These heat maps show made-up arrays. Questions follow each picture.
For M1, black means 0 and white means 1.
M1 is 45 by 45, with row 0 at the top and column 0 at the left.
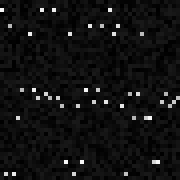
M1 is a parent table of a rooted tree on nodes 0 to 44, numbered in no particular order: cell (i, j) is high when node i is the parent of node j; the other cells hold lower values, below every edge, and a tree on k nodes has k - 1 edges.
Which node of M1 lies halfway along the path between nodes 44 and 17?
22
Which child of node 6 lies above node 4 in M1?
29
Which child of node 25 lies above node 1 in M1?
43
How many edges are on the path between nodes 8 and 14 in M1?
3
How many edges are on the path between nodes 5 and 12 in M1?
3
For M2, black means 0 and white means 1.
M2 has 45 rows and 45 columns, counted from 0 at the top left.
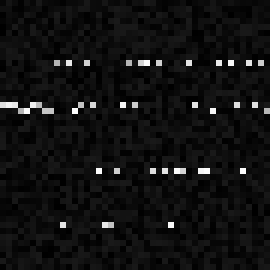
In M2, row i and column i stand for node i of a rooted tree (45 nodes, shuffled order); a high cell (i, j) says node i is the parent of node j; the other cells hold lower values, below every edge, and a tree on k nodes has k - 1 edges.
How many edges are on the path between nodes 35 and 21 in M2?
4
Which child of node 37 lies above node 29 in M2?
28
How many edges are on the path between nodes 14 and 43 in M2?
2
